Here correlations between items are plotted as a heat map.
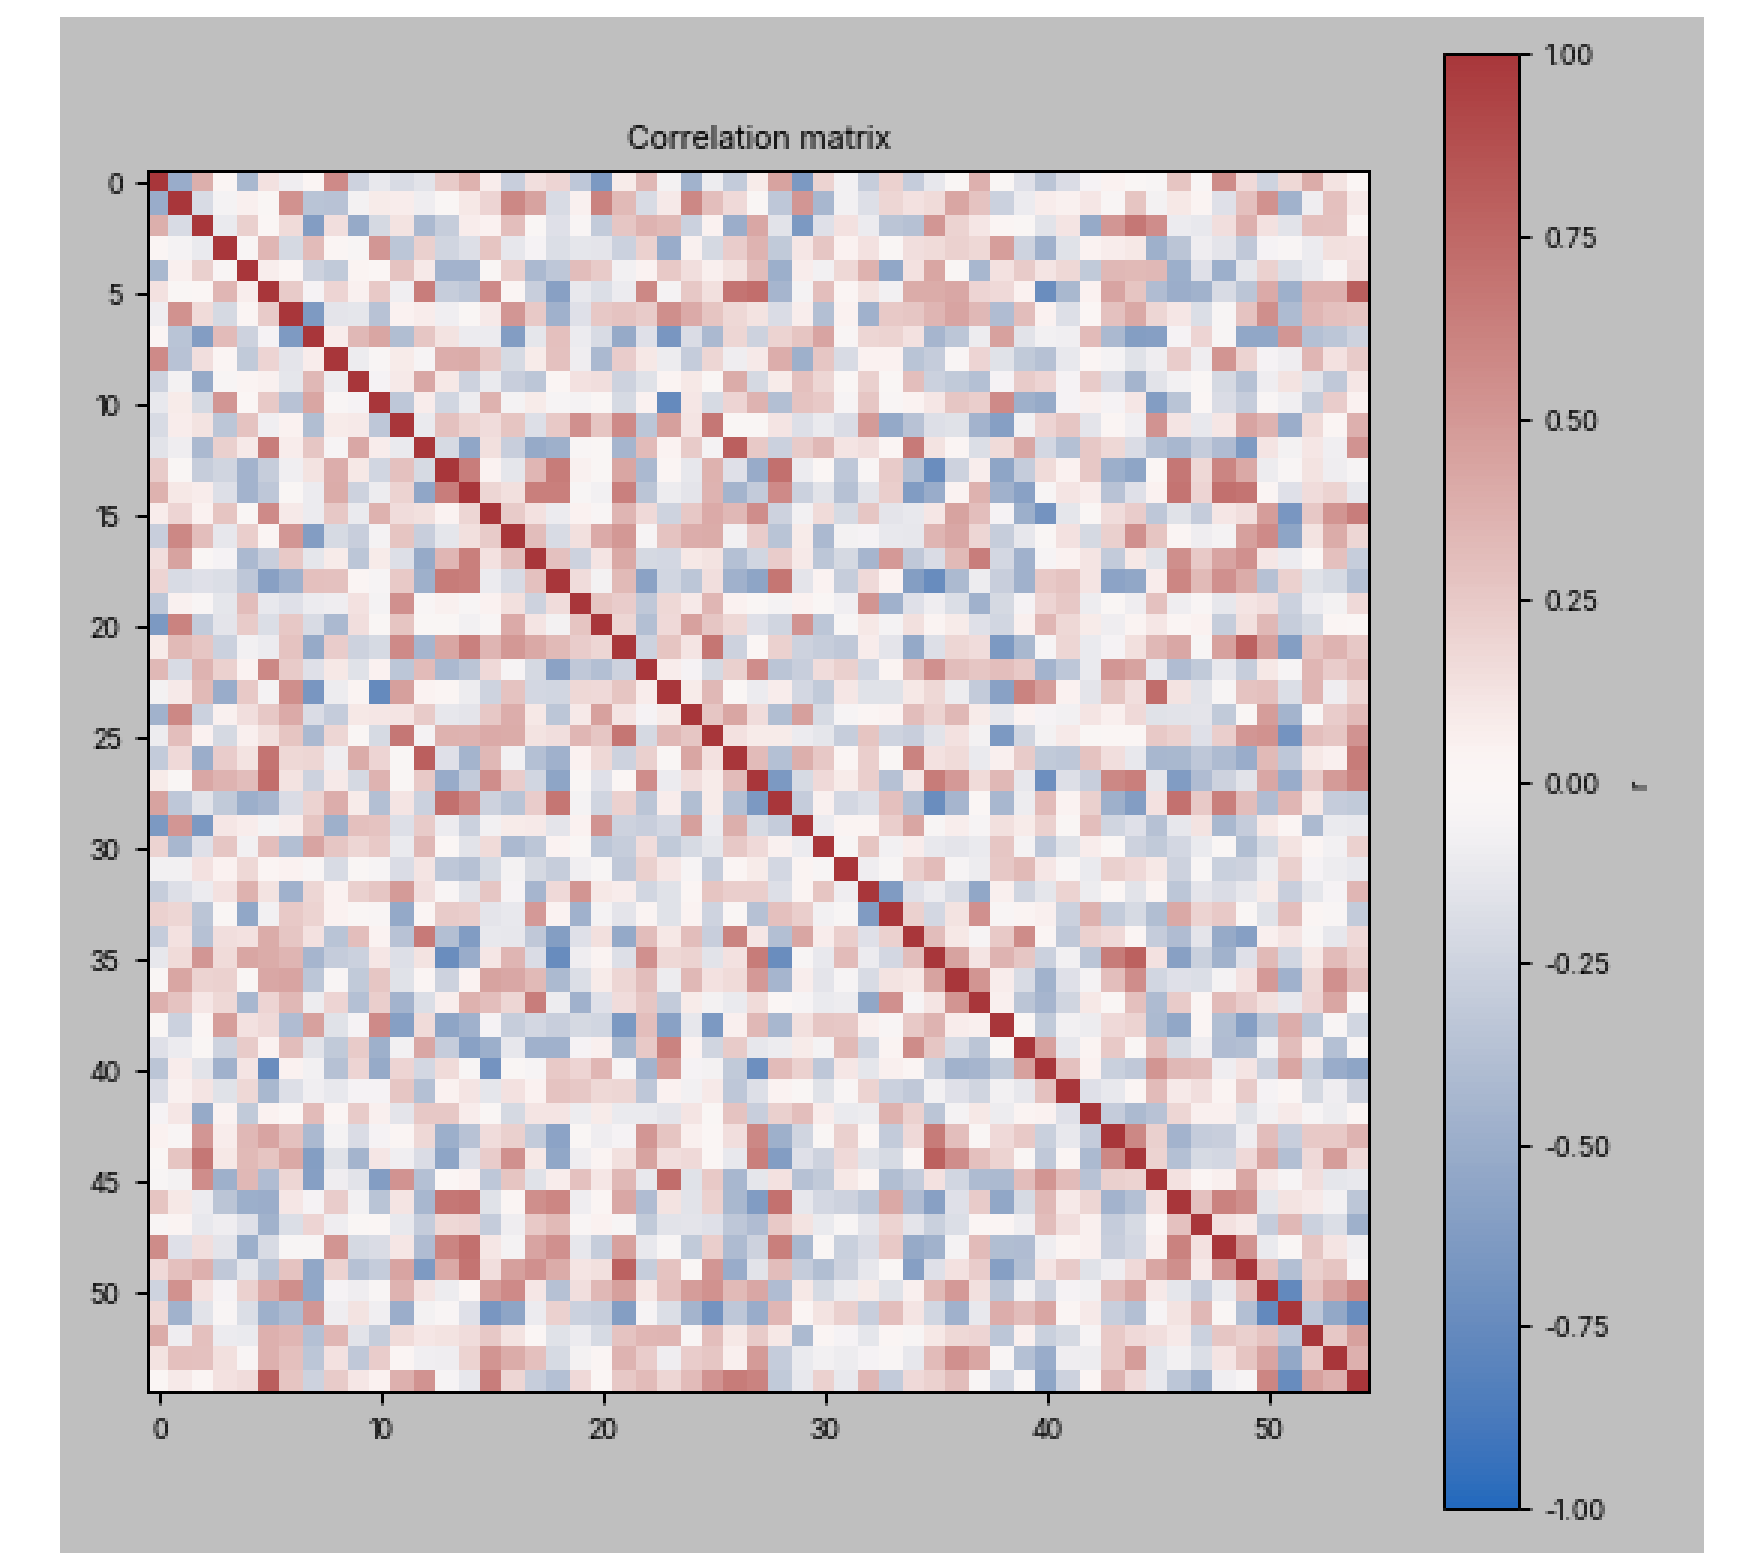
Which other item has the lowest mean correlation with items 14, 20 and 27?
51
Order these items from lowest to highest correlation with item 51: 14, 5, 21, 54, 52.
54, 21, 5, 52, 14
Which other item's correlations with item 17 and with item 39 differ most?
14
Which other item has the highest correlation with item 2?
44
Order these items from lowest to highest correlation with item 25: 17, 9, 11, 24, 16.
9, 17, 24, 16, 11
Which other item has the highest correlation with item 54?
5
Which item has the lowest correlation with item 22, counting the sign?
18
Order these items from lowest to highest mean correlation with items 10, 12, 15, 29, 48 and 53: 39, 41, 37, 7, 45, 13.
45, 39, 41, 13, 7, 37
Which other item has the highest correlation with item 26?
12
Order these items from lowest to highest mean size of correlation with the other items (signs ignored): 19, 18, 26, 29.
19, 29, 26, 18
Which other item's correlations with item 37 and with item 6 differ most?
23
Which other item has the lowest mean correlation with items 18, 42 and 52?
35
